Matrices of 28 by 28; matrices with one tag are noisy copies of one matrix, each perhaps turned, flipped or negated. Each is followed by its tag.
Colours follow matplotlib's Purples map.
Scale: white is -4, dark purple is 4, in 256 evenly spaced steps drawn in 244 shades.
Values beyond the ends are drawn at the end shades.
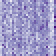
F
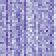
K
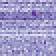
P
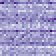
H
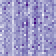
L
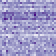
P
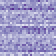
H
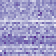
P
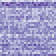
F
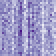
L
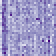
F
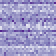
H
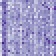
F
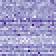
P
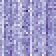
H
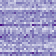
H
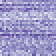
P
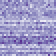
P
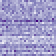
P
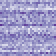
H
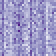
H
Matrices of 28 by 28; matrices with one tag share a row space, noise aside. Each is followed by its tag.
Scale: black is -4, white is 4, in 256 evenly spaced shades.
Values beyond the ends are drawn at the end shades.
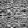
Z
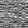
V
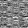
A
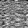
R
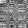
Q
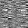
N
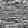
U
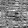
U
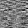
N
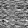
R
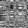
Q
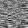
N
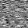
R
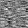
N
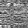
Z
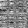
Q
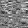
N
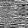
V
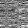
V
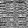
Q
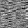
N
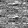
U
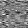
R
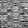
A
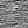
U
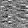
N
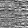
V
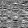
A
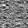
R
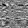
R
